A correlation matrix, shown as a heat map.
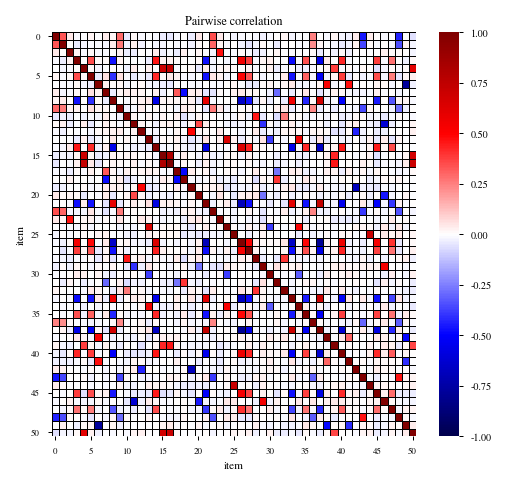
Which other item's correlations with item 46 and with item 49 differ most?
6
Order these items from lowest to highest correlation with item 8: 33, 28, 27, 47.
27, 47, 28, 33
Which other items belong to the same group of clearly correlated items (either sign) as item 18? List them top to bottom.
7, 17, 31
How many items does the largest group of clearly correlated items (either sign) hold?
13
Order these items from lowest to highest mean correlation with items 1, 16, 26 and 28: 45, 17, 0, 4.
17, 0, 45, 4
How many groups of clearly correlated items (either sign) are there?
11
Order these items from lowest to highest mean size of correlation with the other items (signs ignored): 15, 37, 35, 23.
23, 15, 35, 37
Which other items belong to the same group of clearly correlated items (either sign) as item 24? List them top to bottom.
13, 30, 34
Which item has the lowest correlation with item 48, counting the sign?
0
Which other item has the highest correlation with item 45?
26
